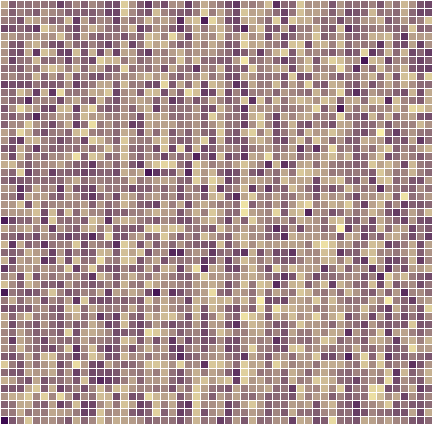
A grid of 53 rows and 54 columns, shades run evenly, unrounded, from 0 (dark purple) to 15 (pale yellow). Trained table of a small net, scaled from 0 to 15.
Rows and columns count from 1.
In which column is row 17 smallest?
50
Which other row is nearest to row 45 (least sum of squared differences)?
4
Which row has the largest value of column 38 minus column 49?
13
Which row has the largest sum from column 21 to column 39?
46
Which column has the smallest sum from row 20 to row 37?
29
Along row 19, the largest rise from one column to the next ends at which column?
23
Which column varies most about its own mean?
31
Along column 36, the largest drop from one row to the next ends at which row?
8
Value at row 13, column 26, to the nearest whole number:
7
